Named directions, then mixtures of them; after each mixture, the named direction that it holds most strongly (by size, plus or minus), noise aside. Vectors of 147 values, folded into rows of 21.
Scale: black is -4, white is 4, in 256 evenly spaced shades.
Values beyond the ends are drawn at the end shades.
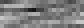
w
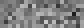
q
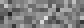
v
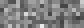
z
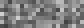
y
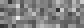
y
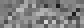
q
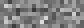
v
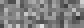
z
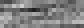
w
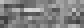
w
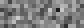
y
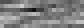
w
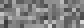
y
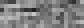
w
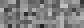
z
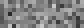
v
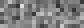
y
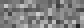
q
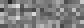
y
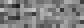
y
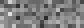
v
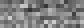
q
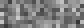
y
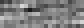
w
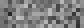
q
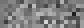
q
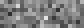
v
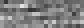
w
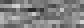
w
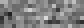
v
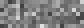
z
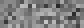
q
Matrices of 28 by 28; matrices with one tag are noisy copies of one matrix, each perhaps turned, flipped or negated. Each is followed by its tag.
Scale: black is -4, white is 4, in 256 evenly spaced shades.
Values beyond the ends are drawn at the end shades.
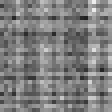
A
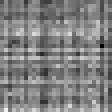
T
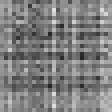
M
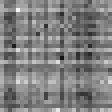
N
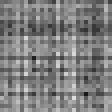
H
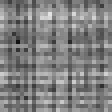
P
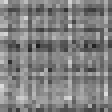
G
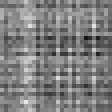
H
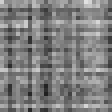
G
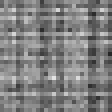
A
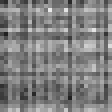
G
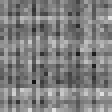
A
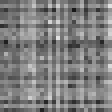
T
